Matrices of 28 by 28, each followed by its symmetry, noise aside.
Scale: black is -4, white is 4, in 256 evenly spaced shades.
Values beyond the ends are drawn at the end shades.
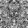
mirrored left to right.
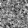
antisymmetric.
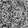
mirrored top to bottom.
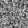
antisymmetric.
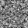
same after a half turn.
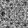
mirrored top to bottom.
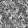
same after a half turn.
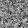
antisymmetric.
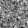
antisymmetric.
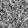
antisymmetric.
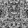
mirrored left to right.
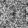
mirrored top to bottom.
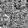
antisymmetric.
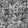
antisymmetric.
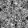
same after a half turn.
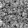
mirrored top to bottom.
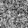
antisymmetric.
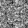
mirrored top to bottom.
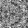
mirrored top to bottom.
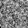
antisymmetric.
